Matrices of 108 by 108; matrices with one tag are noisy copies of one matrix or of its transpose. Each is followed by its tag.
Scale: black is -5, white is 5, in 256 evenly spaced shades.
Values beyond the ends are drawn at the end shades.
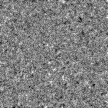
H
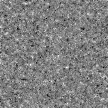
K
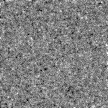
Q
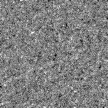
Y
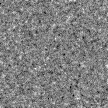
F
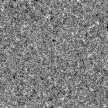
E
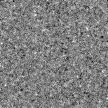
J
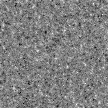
K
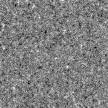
K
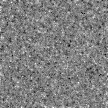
Q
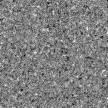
J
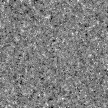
E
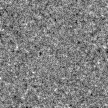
E
